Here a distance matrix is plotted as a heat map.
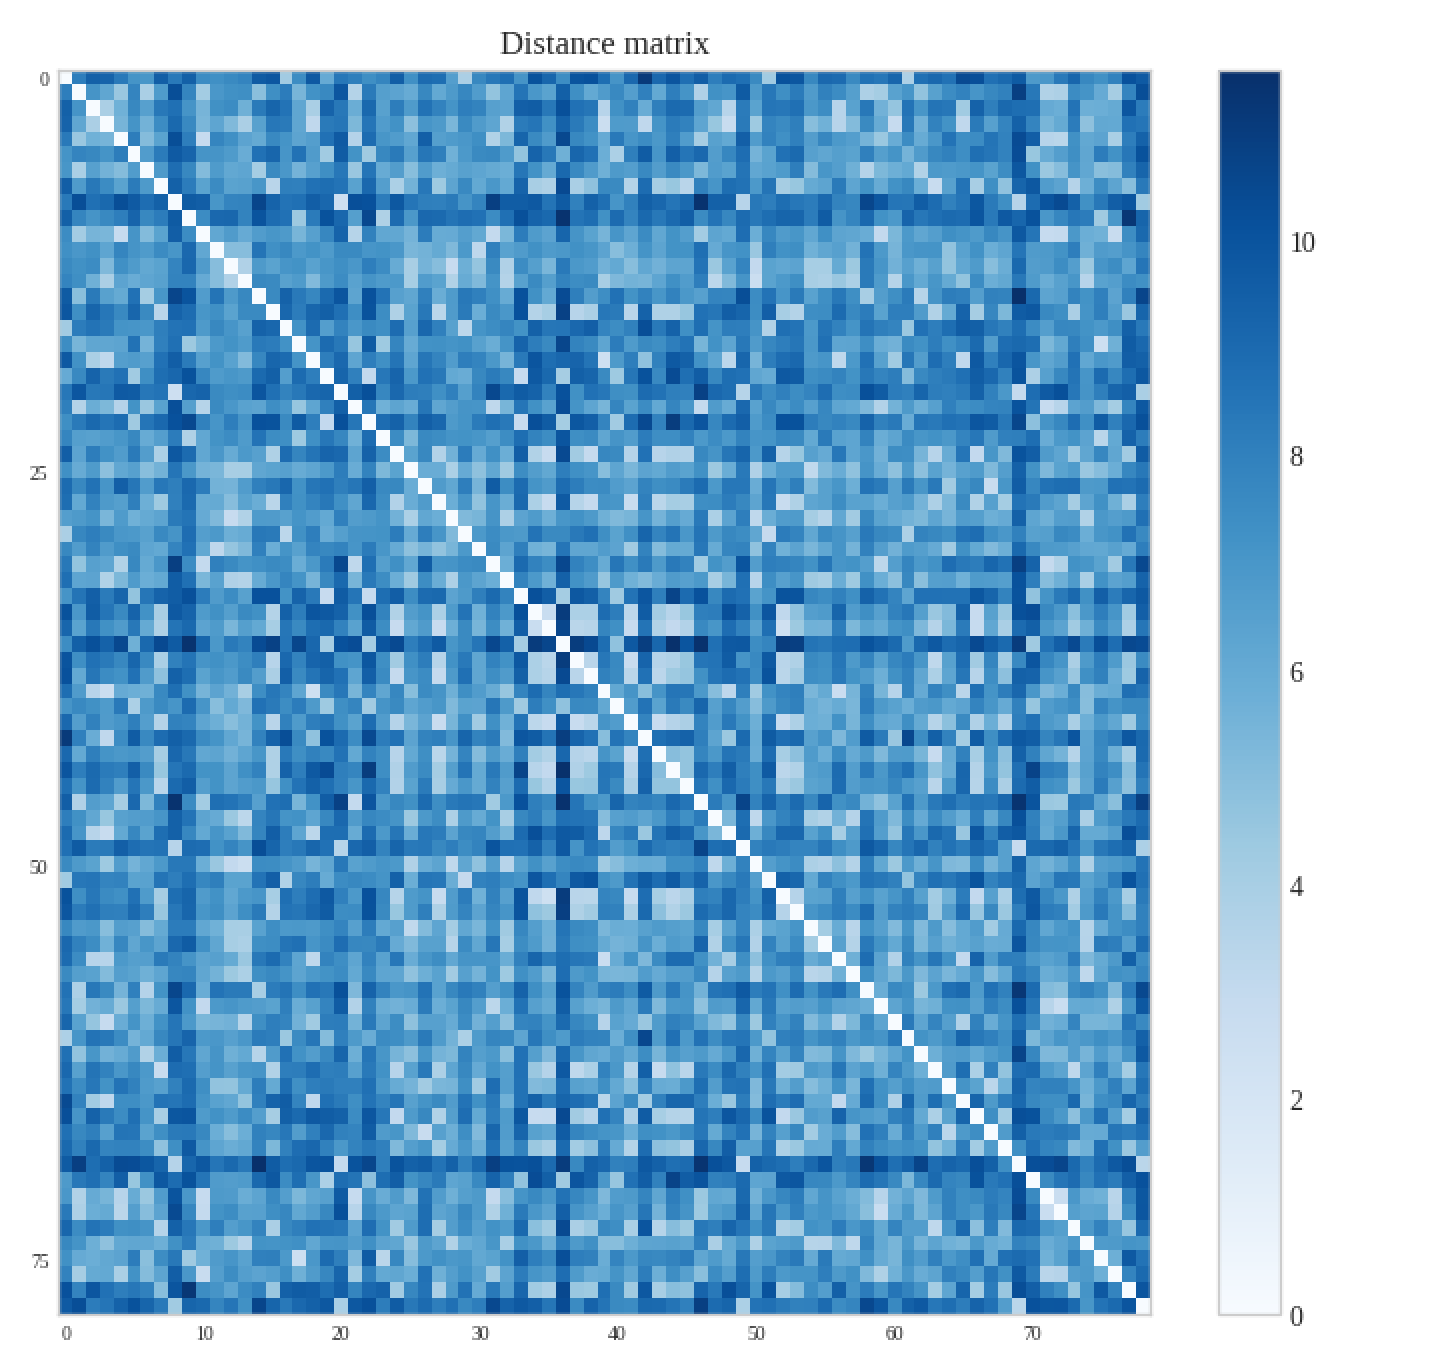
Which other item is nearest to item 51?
29
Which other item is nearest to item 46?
21
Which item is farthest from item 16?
42
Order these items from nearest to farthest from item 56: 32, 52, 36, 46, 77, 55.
32, 55, 46, 52, 36, 77
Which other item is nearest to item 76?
10
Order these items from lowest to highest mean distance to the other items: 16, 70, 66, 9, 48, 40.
40, 66, 48, 16, 70, 9
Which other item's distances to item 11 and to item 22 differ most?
30
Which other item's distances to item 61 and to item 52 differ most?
0
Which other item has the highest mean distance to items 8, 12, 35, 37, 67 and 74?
36
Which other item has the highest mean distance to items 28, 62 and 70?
69
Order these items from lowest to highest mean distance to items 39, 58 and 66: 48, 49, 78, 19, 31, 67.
31, 48, 67, 19, 49, 78
